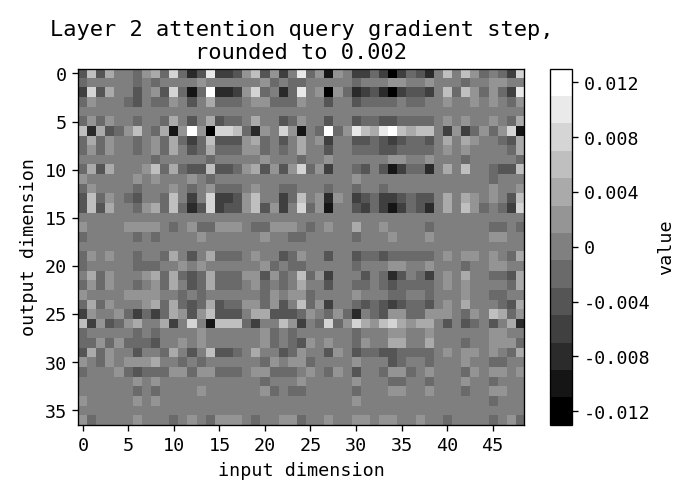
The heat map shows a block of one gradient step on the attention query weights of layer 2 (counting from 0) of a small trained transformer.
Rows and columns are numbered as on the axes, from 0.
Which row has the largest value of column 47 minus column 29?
6
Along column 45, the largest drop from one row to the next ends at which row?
26
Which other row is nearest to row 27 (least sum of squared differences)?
1
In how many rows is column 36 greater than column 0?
12
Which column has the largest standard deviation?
34
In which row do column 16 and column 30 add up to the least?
2
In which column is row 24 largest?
24
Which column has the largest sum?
14
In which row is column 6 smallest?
25
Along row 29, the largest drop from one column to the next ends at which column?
15
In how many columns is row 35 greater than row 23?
9
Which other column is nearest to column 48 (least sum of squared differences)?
10
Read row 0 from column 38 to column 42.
-0.008 0 0.006 0 0.006
